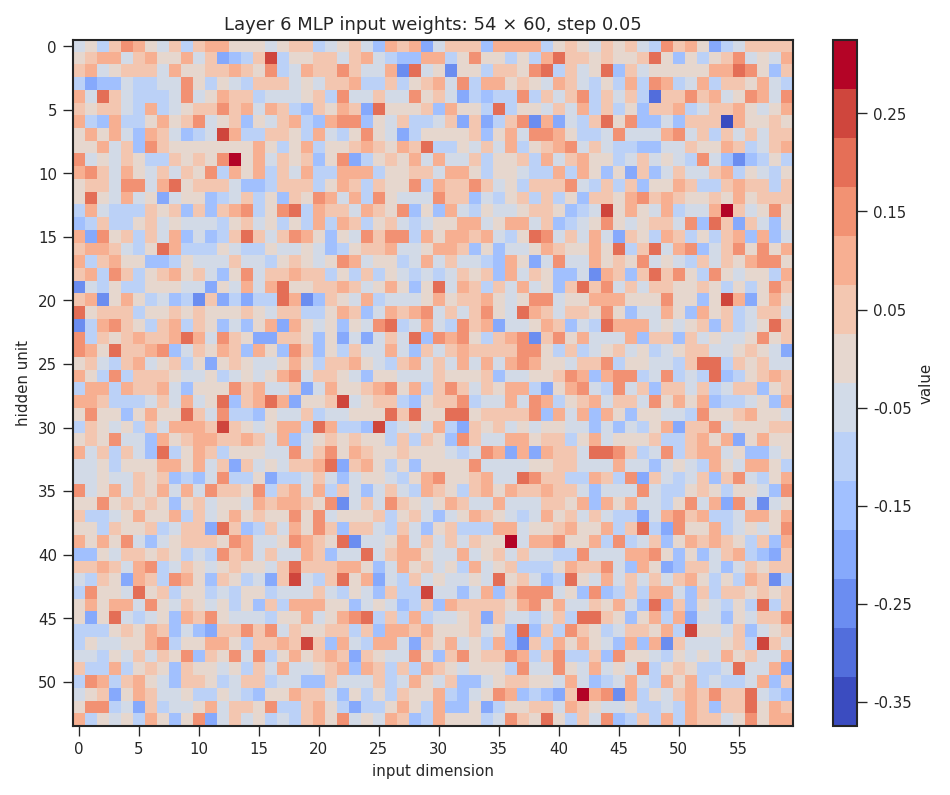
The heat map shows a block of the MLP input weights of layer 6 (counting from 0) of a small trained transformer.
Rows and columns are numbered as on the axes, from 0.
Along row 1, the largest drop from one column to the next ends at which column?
17
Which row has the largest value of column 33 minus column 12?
1
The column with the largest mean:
18
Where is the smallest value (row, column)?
6, 54
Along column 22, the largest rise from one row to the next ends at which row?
39
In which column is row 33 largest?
21
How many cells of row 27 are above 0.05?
16
